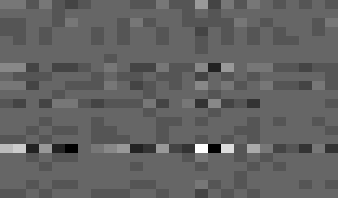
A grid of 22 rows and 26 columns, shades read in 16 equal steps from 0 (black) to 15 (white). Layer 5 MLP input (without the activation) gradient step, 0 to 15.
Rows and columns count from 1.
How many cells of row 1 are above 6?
7
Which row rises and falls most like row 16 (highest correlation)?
22
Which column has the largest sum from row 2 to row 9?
19
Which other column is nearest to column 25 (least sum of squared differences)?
21
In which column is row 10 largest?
16
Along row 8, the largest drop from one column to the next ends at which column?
17
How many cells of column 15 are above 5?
16
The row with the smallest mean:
12
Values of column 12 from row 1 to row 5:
5 6 5 6 6
